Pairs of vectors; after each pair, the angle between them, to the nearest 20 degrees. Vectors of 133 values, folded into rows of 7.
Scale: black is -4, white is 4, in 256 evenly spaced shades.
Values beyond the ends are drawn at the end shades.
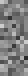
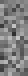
140 degrees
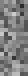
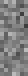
40 degrees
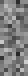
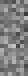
80 degrees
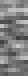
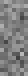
80 degrees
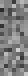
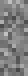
80 degrees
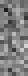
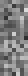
60 degrees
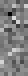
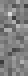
160 degrees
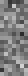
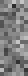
140 degrees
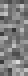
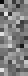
100 degrees
